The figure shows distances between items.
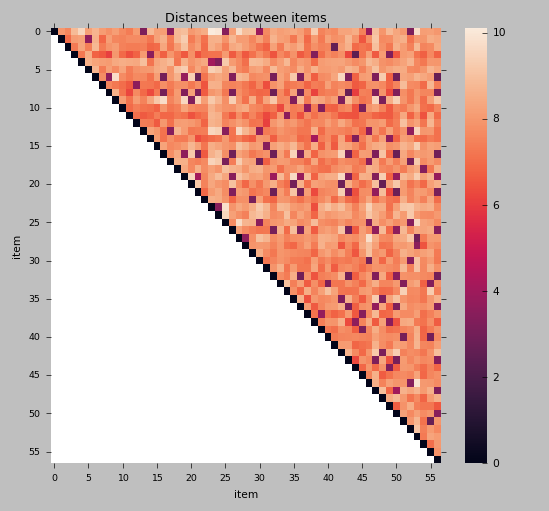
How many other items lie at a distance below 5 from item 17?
6
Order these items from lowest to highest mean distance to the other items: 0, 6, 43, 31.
43, 6, 31, 0
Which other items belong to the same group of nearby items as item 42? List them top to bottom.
9, 20, 35, 48
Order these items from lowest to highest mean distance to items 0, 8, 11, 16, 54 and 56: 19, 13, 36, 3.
36, 19, 13, 3
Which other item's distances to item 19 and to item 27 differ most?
53
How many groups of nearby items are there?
15
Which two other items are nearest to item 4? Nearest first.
24, 23
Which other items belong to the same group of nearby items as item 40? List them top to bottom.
33, 51, 55
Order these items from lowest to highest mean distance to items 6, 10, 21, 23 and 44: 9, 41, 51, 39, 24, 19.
19, 39, 24, 41, 51, 9
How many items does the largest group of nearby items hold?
12
